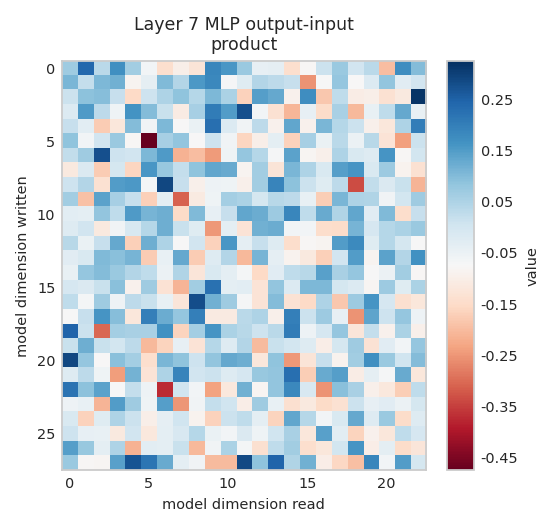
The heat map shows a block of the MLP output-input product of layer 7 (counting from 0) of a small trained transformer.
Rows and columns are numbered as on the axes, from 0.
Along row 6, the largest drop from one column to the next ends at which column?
7
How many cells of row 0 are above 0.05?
10
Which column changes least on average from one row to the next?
19
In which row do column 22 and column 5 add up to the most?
2
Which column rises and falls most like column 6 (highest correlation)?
12
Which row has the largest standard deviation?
27
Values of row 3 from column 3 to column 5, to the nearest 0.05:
-0.05 0.15 0.1
